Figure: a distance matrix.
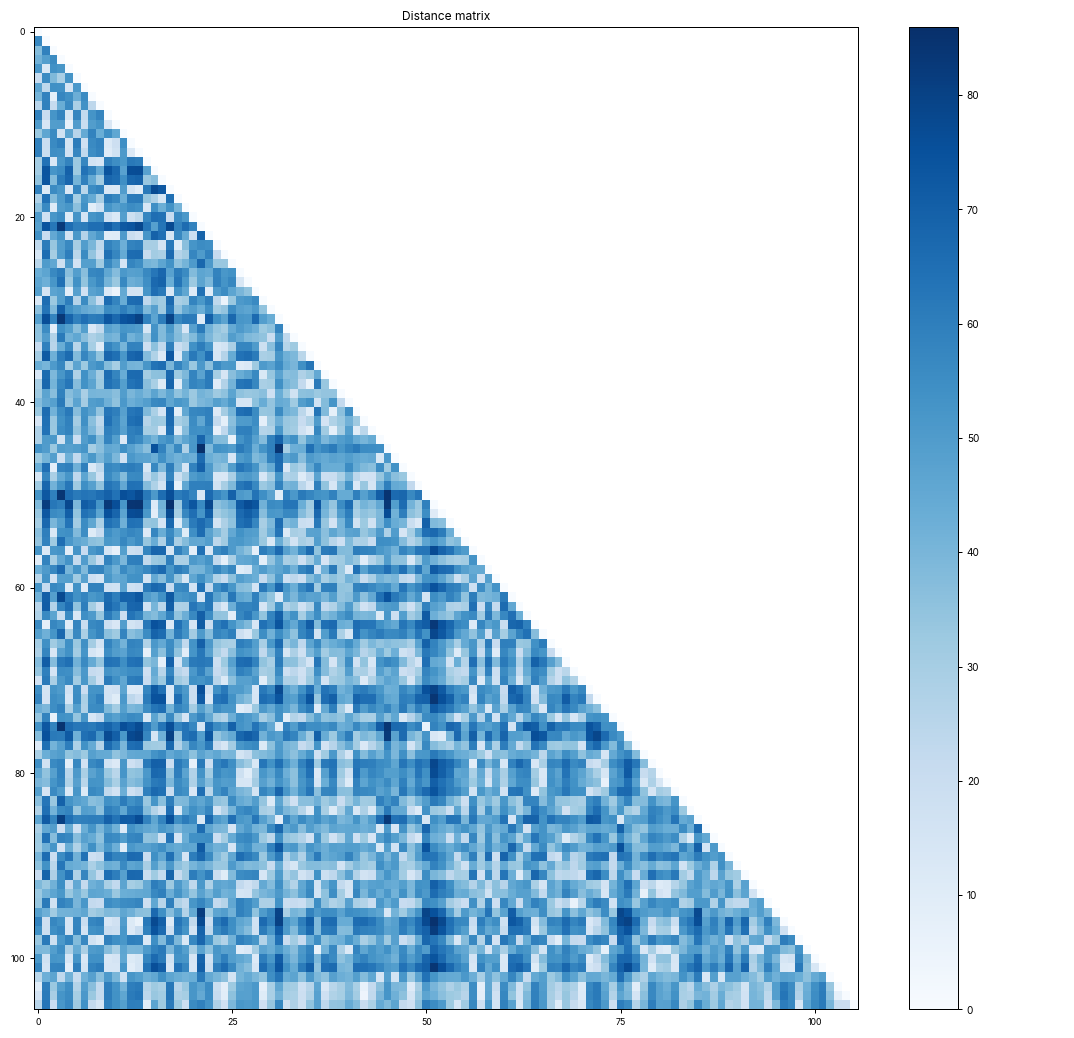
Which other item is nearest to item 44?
25
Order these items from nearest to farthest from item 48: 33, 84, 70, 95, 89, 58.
70, 84, 33, 89, 95, 58
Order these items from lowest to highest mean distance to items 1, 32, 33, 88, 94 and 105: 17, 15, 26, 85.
17, 26, 15, 85
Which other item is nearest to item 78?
93
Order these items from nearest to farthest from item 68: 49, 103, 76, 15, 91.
49, 91, 103, 15, 76
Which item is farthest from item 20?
51
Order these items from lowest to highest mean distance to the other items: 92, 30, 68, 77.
92, 77, 30, 68
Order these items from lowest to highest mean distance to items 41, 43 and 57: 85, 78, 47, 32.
32, 47, 78, 85
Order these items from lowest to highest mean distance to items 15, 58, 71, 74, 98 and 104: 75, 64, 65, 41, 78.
78, 41, 65, 64, 75
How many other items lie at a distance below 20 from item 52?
3
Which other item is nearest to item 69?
94
